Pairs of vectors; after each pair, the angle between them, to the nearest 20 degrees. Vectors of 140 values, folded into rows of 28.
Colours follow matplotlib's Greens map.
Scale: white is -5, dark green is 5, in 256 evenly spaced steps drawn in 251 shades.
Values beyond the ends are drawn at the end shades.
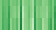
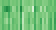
40 degrees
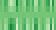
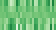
20 degrees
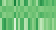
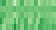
140 degrees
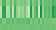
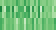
140 degrees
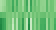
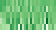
120 degrees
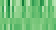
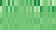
80 degrees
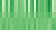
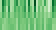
160 degrees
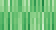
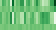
100 degrees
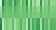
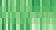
120 degrees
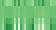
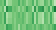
80 degrees
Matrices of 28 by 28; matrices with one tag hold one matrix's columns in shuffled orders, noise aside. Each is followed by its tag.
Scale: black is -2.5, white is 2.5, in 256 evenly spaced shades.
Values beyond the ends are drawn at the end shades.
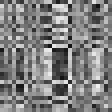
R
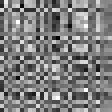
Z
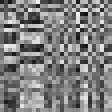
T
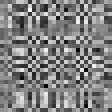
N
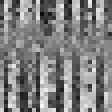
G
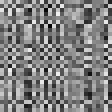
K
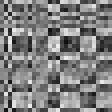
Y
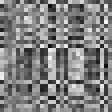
R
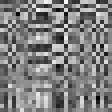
T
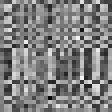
R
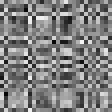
N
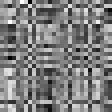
K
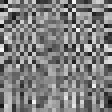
T
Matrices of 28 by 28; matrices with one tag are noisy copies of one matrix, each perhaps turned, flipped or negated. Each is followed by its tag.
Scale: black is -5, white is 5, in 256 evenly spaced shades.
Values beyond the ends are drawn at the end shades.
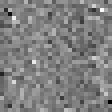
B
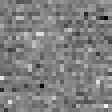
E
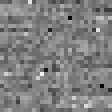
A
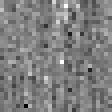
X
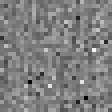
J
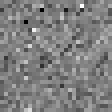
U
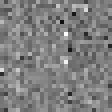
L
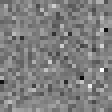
U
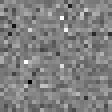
J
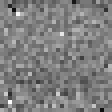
B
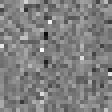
L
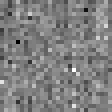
A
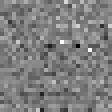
L
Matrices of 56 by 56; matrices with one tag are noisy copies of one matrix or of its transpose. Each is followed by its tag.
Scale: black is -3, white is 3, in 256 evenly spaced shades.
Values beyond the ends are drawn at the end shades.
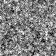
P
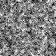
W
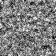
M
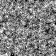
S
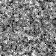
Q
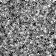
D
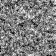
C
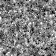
W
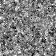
P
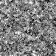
Q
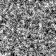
S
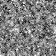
C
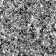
Q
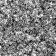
Q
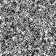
P
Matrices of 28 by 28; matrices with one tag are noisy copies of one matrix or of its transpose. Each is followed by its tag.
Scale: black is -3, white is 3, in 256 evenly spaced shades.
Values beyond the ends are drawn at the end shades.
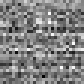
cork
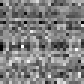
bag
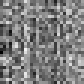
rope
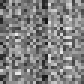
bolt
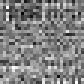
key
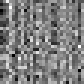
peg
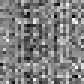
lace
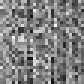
cork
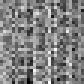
cork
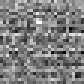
cork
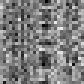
bag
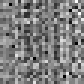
lace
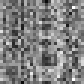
bag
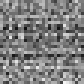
lace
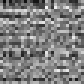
peg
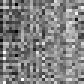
key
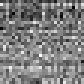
key
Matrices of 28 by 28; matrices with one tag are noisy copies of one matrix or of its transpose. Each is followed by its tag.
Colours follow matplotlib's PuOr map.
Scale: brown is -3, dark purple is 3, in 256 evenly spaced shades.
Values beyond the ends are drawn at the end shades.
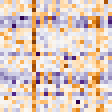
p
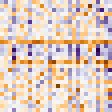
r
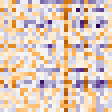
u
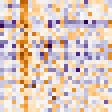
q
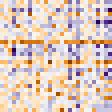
r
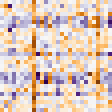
p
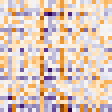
r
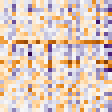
r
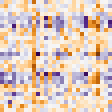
p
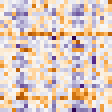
p
